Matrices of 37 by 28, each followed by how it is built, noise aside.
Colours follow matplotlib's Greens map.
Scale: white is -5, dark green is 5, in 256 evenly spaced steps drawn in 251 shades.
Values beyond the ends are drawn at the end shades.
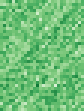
Hankel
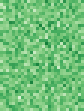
repeating rows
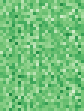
repeating rows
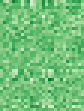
low rank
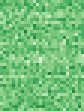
blocks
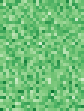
repeating columns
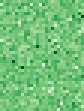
sparse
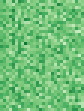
repeating rows
